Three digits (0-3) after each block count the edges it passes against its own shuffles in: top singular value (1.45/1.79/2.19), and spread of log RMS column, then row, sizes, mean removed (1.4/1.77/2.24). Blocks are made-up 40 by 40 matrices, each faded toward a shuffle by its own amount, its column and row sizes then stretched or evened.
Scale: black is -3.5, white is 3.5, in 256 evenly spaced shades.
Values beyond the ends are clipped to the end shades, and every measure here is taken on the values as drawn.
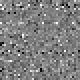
0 0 2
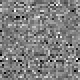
1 0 2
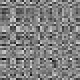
3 3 3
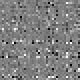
1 3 2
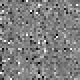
0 3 2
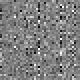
2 3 1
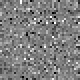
0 2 1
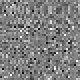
2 0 0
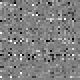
1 2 3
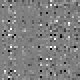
0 3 2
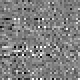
2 0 3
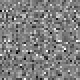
2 0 1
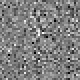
2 2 0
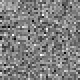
1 1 0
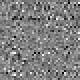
2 1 2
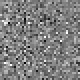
1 2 1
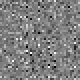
0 2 1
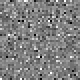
0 0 2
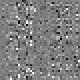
2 3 0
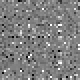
1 1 1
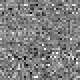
0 0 3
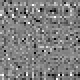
2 0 2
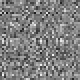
2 1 1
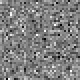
1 1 1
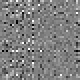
1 3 1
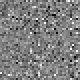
1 1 1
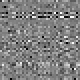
3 0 3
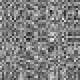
3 2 2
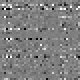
1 2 3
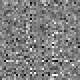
2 2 1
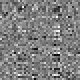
2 2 2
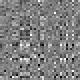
3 3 2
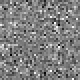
0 1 0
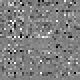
1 2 3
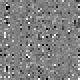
0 3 1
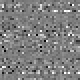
0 0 3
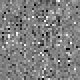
0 2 0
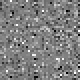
1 1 0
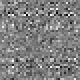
2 1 3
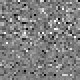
1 1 2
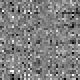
2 3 1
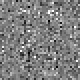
0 2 0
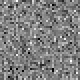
0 0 0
